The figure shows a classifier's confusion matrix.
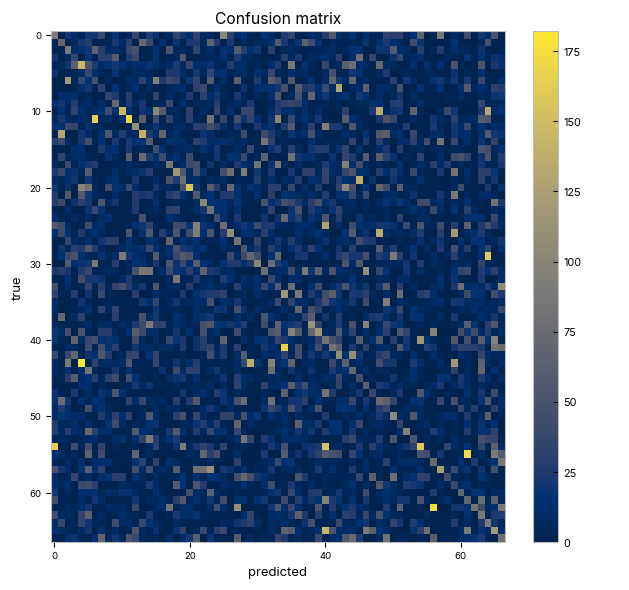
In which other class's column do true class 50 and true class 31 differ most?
46
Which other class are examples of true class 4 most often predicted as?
35
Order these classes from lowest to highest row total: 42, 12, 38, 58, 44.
44, 58, 12, 42, 38
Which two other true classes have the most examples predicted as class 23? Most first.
57, 11
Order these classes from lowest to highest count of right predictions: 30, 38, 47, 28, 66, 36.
47, 28, 36, 66, 30, 38
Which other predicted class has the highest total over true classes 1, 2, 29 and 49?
64
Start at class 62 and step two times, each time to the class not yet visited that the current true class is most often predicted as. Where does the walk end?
66
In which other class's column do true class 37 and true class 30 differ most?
6
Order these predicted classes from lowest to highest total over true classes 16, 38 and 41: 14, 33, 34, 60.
33, 60, 14, 34
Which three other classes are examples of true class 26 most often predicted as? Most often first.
48, 59, 21
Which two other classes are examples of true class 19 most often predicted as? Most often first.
45, 17
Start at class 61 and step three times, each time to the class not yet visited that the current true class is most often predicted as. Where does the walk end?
0
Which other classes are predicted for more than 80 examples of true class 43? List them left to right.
2, 4, 29, 32, 59
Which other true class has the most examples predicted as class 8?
13
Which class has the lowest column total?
58
